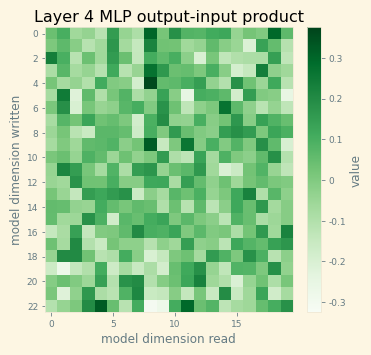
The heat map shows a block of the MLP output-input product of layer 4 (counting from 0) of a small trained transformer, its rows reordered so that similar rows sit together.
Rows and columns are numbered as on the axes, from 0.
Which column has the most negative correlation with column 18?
7
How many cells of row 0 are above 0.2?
2
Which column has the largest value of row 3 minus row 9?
9
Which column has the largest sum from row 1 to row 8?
8
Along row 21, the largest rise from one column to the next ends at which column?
14
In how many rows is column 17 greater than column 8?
11
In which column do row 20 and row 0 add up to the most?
12
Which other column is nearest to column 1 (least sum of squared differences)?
13
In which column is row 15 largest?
3
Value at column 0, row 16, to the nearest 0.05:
-0.15
